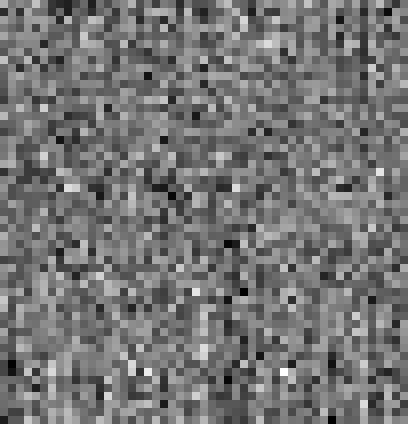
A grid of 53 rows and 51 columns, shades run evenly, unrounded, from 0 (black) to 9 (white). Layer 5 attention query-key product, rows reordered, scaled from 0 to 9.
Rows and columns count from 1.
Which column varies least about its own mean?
38
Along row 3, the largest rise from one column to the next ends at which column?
9
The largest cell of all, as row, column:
47, 36
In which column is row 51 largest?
46
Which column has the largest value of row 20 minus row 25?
22
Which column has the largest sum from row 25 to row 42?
26
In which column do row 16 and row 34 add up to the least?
37
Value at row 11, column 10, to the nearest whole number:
4
